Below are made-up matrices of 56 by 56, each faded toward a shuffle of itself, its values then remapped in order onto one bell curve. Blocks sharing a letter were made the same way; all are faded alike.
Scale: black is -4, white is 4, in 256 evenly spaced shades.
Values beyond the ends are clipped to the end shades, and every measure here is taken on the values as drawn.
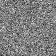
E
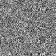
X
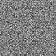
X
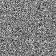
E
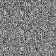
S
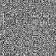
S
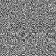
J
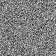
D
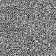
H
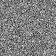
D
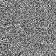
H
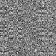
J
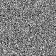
D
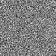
X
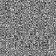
S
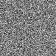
D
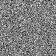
D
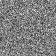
D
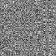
S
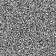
D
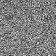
H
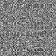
J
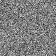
E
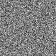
D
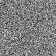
D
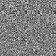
J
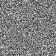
D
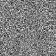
H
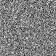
D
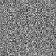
S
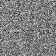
E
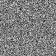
D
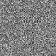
X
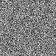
D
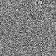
X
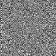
S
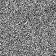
D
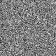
D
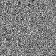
H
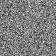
E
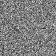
E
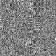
S
